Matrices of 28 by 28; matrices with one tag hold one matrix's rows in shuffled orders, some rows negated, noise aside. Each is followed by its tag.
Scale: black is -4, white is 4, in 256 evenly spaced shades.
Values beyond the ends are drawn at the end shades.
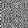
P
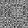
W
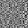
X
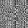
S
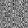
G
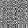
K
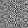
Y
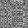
W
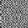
P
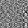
X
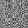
G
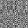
K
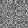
K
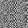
Y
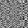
X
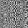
Y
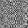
Y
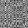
W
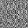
K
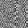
S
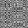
W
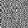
P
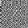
P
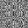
G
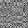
W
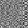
X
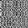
P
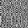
P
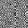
S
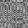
W
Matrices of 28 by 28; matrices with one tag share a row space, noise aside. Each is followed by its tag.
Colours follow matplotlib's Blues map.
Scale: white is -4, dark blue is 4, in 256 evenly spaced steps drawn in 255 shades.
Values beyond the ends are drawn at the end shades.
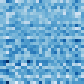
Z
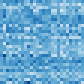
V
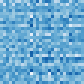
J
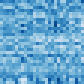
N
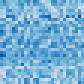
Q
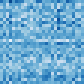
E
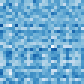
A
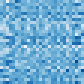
Z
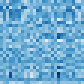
E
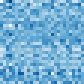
A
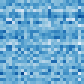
Q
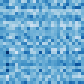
Z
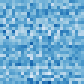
J
